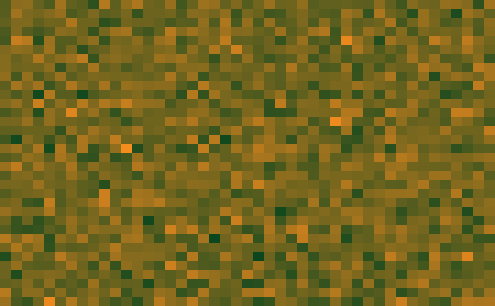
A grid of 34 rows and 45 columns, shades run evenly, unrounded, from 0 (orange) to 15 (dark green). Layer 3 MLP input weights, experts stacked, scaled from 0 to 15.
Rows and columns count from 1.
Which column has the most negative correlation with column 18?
2
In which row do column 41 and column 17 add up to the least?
25
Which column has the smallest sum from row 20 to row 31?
13
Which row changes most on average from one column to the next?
17
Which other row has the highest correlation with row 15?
8
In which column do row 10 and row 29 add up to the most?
29
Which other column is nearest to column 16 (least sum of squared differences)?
28
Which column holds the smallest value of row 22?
10
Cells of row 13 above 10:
13
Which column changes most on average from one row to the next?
18
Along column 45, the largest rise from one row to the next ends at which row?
27
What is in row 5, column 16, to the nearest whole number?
5
